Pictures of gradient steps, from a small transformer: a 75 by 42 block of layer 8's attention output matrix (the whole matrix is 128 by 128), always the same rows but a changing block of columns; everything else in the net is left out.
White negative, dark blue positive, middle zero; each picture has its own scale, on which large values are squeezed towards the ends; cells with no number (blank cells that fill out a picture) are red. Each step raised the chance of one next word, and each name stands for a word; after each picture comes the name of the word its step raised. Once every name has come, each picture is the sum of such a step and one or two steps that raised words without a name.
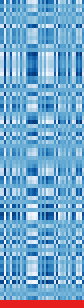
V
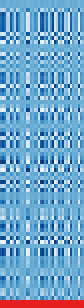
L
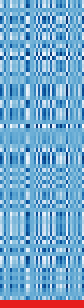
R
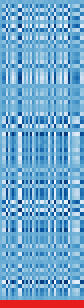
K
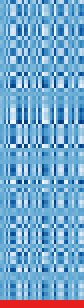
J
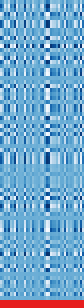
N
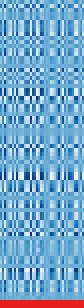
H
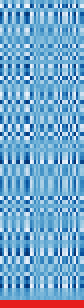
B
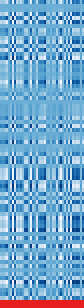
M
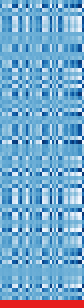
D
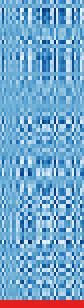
M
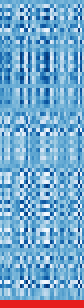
K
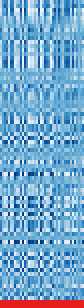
D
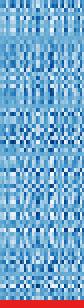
D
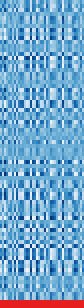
D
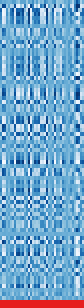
B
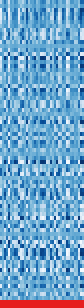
L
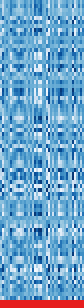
H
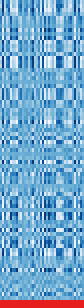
D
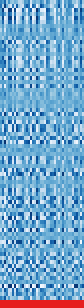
D
